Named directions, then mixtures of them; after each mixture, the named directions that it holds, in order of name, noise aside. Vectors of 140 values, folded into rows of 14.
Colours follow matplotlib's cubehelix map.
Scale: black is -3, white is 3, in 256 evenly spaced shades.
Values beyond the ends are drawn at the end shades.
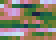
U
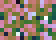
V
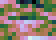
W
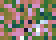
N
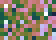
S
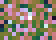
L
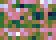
S, U, V.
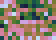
S, U, W.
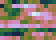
U.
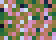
L, S, W.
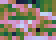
N, U, W.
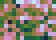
S, V, W.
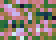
L, N, U.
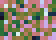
S, V.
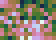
N, W.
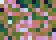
L, S, W.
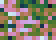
L, U, W.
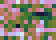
L, N, U.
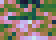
W.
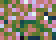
S, V, W.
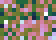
S, W.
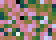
V, W.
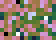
V.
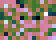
S, V, W.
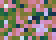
N, S.
